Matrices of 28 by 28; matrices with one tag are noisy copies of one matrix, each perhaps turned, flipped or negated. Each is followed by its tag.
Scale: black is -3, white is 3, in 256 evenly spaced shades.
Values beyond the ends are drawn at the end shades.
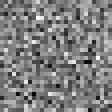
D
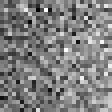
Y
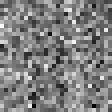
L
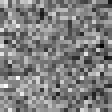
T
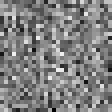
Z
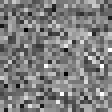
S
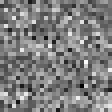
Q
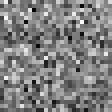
L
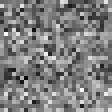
L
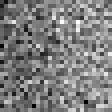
Y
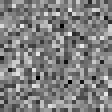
D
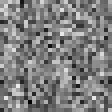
Q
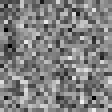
Q
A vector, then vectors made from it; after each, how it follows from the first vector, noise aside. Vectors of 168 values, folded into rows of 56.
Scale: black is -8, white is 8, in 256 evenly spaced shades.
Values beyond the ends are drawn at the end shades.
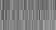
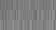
reversed, negated, shrunk.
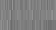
wrapped around, shrunk.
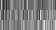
scaled up.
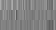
reversed, partly zeroed.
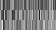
scaled up.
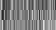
scaled up.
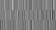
reversed, partly zeroed.
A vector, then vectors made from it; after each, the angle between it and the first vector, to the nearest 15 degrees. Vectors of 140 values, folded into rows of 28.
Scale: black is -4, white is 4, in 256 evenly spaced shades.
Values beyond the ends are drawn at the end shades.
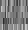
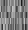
120 degrees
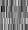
150 degrees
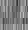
45 degrees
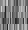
45 degrees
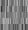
150 degrees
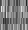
30 degrees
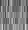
45 degrees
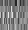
90 degrees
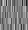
75 degrees
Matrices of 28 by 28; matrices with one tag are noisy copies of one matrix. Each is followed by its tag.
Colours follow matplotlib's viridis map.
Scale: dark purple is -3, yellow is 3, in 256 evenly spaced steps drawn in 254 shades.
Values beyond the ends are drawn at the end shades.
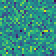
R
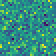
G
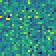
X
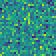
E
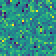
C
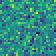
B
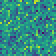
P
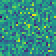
B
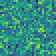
C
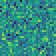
R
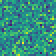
X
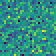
R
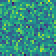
G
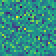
R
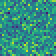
R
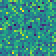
G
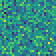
R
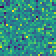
C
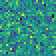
P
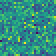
B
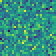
X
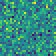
P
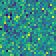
R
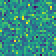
C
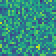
P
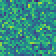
C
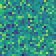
R
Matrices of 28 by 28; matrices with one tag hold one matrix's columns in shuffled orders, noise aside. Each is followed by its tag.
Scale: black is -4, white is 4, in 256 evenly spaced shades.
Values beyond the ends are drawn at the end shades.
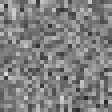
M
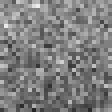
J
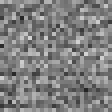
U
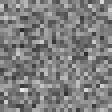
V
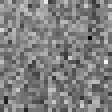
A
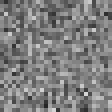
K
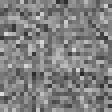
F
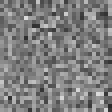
K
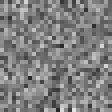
M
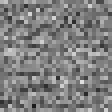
U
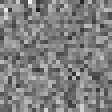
M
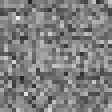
F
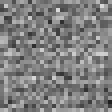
U
